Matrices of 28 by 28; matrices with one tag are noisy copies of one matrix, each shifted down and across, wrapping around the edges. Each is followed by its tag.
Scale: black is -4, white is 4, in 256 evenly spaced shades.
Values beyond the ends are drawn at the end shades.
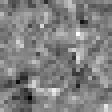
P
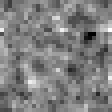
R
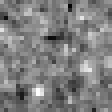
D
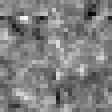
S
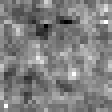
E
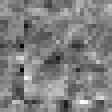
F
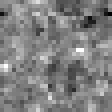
E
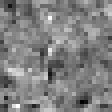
S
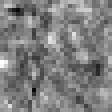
D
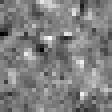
S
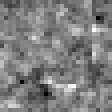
P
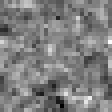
P
